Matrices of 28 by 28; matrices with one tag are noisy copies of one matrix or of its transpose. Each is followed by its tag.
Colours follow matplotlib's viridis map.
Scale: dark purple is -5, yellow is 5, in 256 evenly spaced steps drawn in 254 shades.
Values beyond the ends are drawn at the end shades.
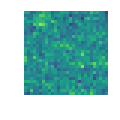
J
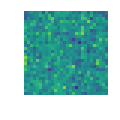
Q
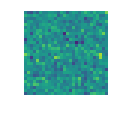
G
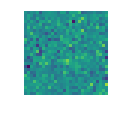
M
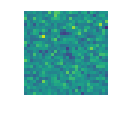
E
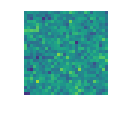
J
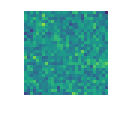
J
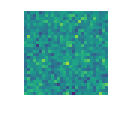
M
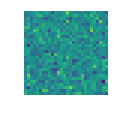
G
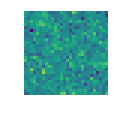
J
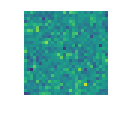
J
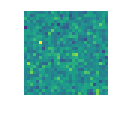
M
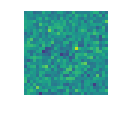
E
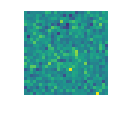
M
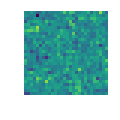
J
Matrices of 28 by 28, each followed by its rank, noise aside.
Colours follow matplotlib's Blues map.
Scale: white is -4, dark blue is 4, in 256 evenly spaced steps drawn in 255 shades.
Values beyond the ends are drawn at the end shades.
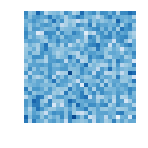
eight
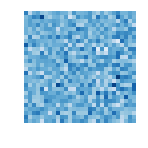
eight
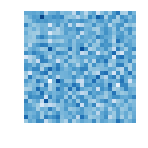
seven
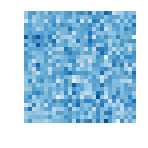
eight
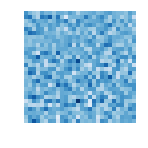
eight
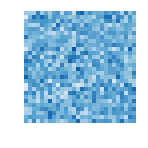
eight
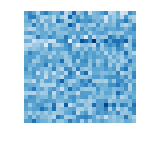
five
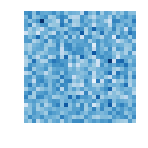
five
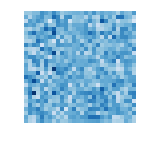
eight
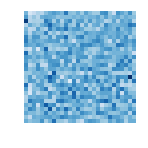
eight
